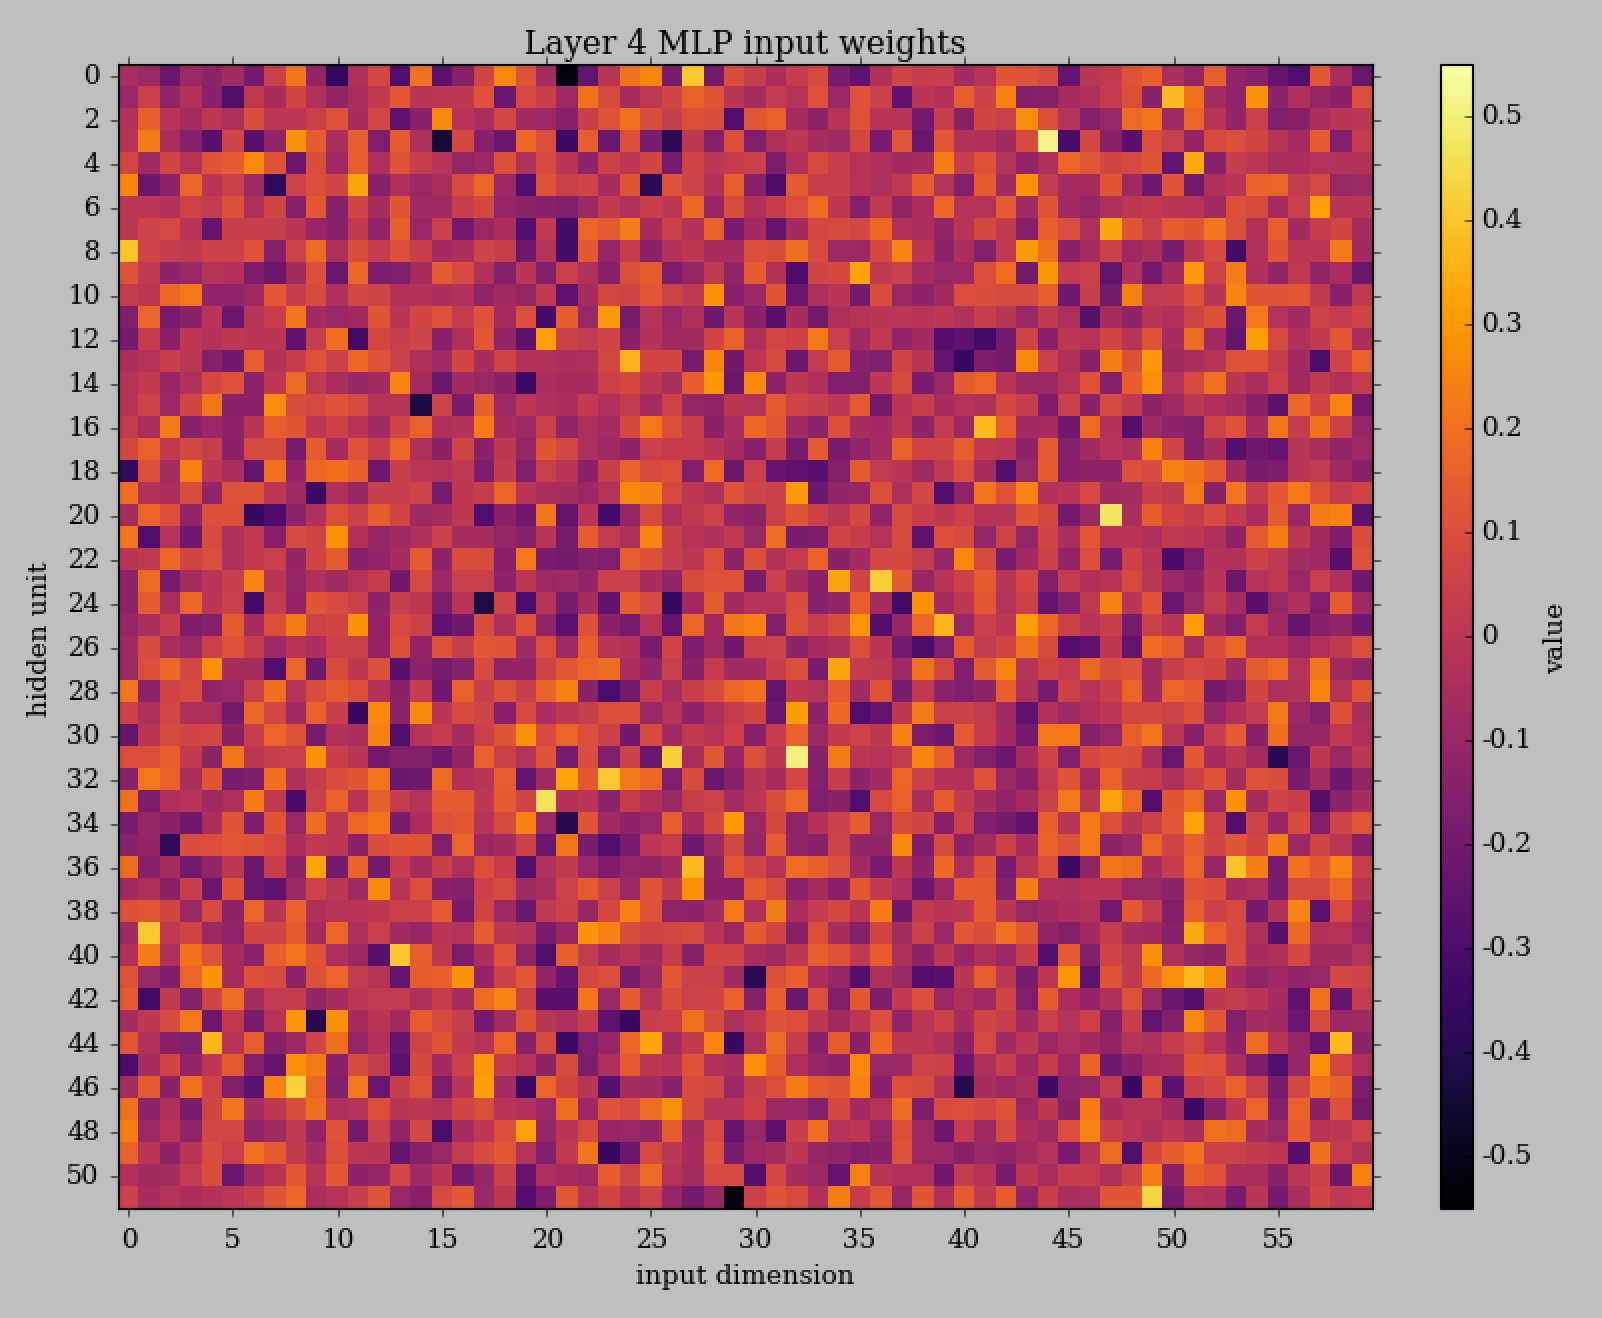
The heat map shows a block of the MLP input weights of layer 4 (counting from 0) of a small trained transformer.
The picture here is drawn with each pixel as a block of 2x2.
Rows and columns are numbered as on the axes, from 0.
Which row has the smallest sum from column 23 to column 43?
49
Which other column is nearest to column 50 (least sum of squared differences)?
16
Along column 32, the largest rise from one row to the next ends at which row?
19
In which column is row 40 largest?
13
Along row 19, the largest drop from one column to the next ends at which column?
33
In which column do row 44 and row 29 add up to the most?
58
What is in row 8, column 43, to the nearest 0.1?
0.3
